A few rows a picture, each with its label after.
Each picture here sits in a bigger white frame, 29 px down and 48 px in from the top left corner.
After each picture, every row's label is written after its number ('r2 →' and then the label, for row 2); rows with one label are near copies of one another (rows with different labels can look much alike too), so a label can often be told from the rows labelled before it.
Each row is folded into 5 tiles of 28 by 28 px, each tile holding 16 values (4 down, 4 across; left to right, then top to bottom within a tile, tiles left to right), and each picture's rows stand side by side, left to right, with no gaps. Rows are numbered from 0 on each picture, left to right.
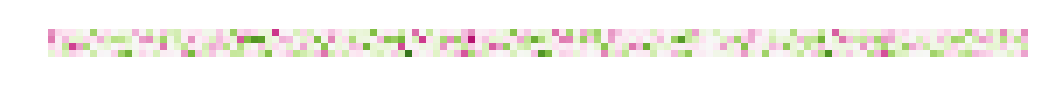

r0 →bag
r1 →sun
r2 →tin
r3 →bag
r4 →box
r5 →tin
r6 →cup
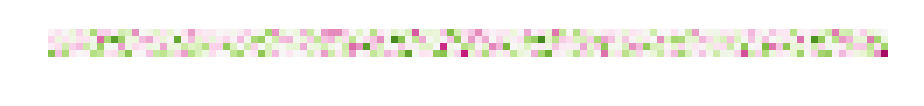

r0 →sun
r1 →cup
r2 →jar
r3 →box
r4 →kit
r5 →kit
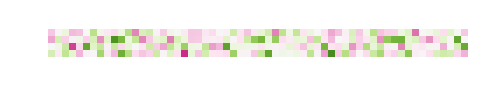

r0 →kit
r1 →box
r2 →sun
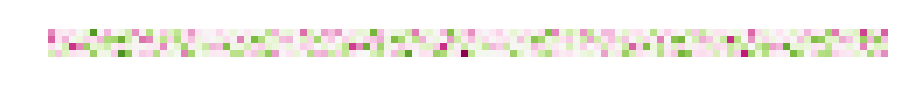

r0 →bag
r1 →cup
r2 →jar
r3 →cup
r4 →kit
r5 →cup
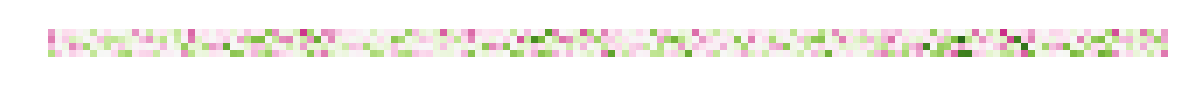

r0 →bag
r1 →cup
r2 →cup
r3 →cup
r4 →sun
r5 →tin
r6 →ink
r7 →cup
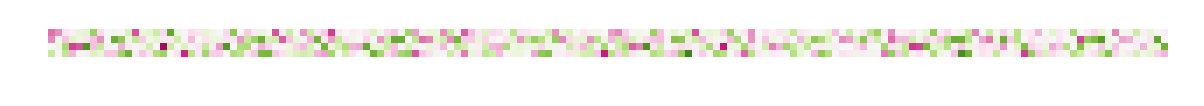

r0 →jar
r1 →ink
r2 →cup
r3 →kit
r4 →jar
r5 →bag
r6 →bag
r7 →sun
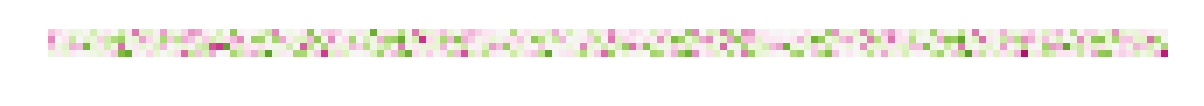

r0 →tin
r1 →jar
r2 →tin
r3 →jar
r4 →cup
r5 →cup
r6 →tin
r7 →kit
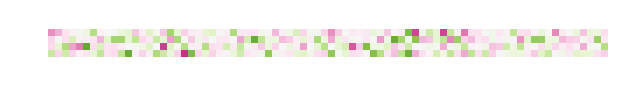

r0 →jar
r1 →sun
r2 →cup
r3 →sun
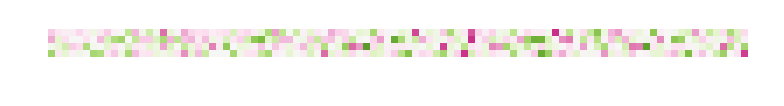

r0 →cup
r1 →box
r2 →jar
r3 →bag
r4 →jar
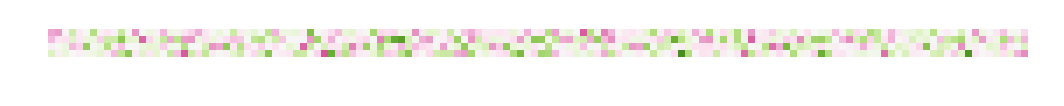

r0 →tin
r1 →jar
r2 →sun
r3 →cup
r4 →bag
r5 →bag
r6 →tin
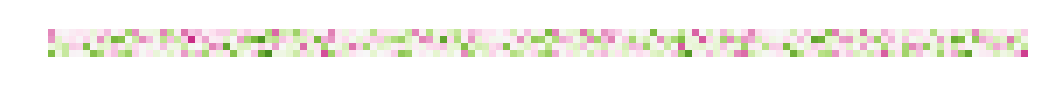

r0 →cup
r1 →box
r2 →bag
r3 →cup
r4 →tin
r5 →cup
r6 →kit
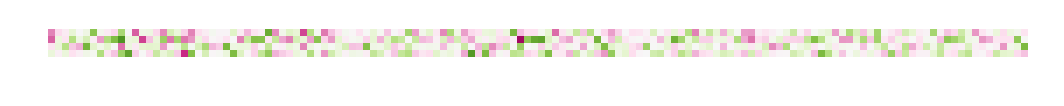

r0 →tin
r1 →cup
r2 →cup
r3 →sun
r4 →cup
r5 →bag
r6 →sun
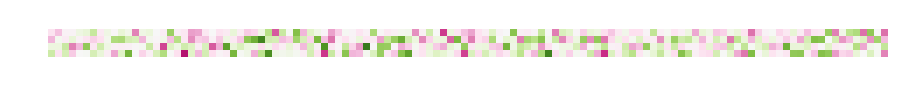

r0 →jar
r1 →box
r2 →ink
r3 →tin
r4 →kit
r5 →cup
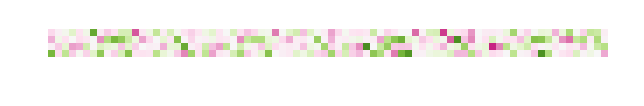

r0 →sun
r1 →sun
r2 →ink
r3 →bag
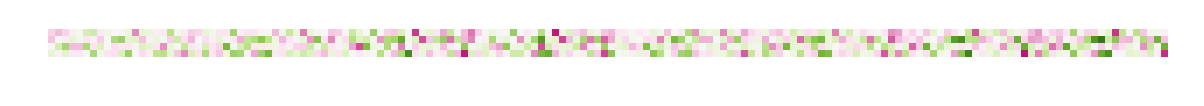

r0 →jar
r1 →ink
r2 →tin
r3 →tin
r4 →cup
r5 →kit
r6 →box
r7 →box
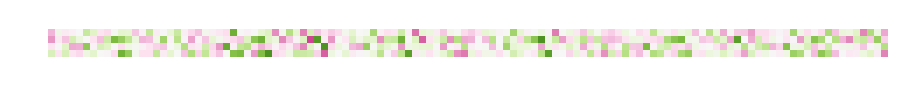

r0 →bag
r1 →ink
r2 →tin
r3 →tin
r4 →ink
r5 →cup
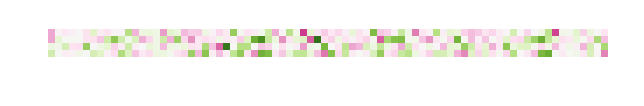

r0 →cup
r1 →ink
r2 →sun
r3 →box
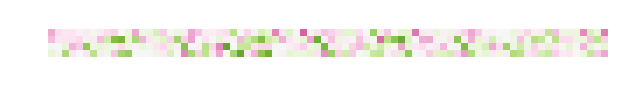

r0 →box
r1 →ink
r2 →sun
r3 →cup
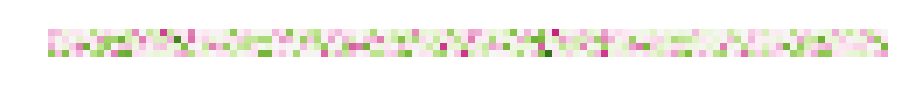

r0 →ink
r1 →bag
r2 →jar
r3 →tin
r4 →jar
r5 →ink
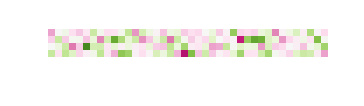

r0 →kit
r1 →sun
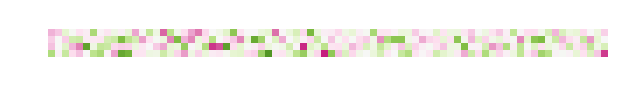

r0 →ink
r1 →jar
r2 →sun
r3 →kit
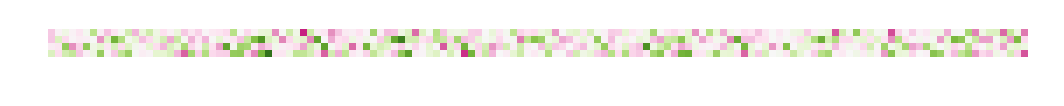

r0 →kit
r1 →ink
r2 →box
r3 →sun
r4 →ink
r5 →box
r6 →cup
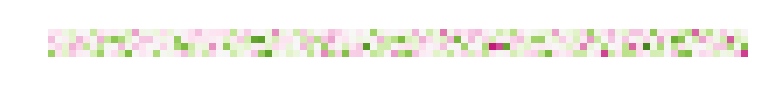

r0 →sun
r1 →box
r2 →ink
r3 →jar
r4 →kit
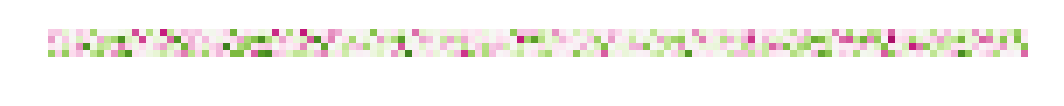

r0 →ink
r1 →ink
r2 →tin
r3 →sun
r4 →tin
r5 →bag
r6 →bag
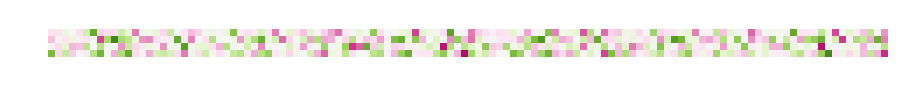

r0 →sun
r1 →tin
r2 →jar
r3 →cup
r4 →sun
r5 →tin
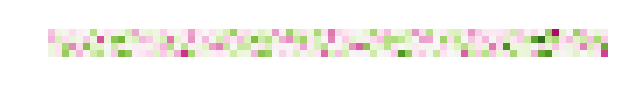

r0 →kit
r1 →bag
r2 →bag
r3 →box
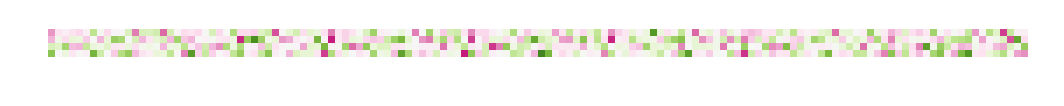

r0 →cup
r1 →sun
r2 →bag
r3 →bag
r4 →tin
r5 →jar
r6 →ink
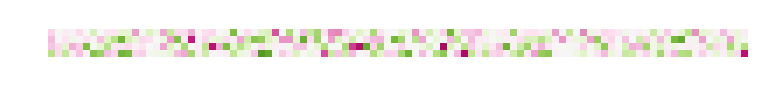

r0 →ink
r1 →bag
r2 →jar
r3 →ink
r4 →kit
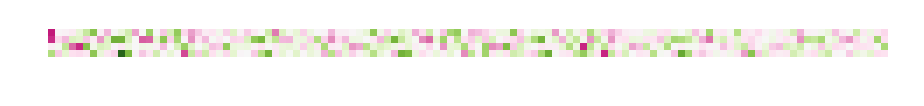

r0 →bag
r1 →box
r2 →bag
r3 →jar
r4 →bag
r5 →sun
